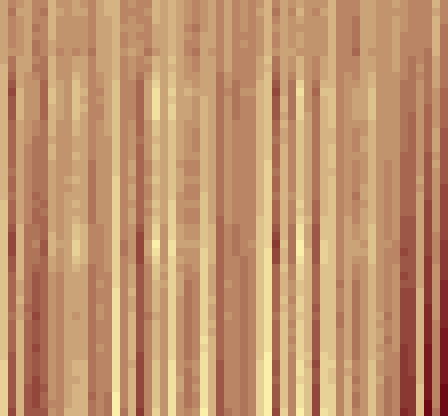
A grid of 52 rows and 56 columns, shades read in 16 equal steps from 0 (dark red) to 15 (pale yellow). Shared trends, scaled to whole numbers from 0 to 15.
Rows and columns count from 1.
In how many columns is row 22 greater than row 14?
9
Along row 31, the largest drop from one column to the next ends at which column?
35
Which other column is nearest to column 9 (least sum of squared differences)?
44
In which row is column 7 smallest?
51
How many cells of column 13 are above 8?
29
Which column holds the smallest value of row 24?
56
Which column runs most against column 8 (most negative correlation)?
17
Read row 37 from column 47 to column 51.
11 9 8 9 4
